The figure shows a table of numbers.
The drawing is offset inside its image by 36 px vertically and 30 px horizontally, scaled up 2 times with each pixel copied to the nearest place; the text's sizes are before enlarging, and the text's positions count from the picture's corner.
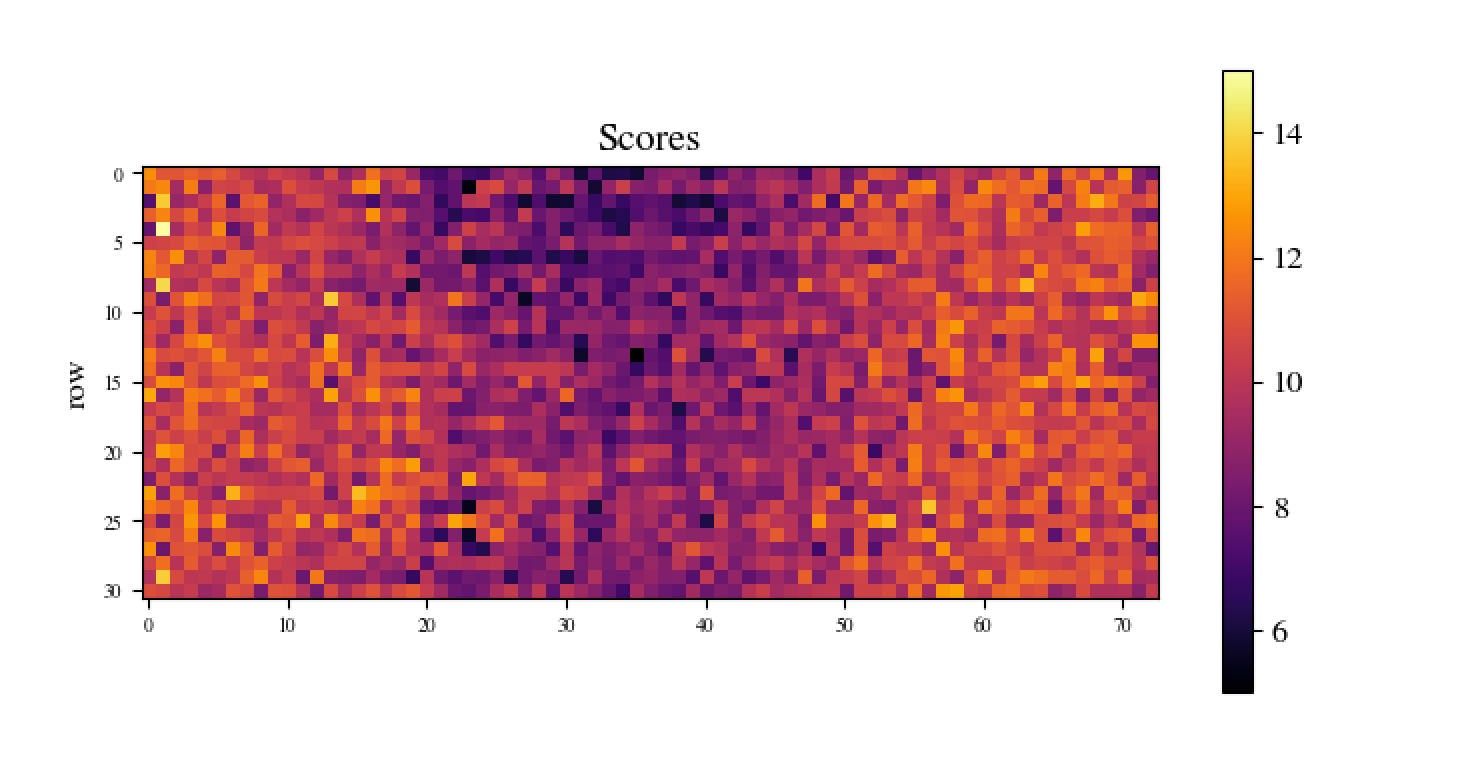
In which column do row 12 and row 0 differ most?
72
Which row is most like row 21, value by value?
18
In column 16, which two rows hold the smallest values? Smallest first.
2, 9
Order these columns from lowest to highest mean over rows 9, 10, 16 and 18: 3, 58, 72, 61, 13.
61, 72, 58, 13, 3
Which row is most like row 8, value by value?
29
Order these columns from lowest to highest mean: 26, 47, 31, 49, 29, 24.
31, 29, 24, 26, 47, 49
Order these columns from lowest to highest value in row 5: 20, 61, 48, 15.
20, 48, 61, 15
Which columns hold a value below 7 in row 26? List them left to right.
21, 23, 32
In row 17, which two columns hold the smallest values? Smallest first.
38, 34
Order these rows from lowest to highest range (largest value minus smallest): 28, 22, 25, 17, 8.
28, 22, 17, 25, 8
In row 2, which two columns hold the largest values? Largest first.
1, 68
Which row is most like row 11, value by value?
30
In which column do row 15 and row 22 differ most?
23
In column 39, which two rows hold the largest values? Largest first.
27, 21
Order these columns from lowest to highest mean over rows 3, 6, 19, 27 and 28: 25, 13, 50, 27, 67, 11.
27, 25, 50, 11, 13, 67
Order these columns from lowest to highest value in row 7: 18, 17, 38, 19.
38, 17, 19, 18
